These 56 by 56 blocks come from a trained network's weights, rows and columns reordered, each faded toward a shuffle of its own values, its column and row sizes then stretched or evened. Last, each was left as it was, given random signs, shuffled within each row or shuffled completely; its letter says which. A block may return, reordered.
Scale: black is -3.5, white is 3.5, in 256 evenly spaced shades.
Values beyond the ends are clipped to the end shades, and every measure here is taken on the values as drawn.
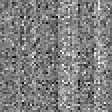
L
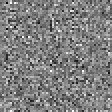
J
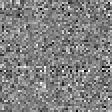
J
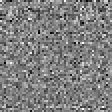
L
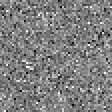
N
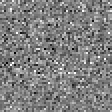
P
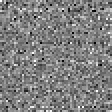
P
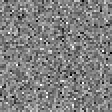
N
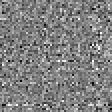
J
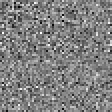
J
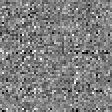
J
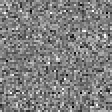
P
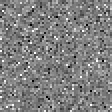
N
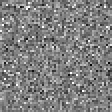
P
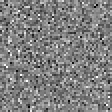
N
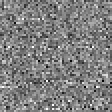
P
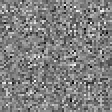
J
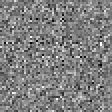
J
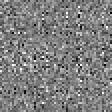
J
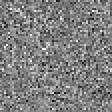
P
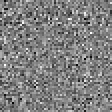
L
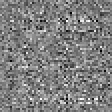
J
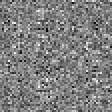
L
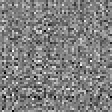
L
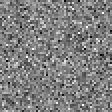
N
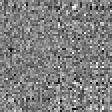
L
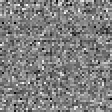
P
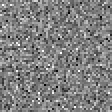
N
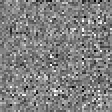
J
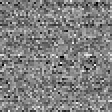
P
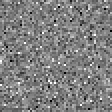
N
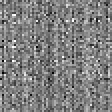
L
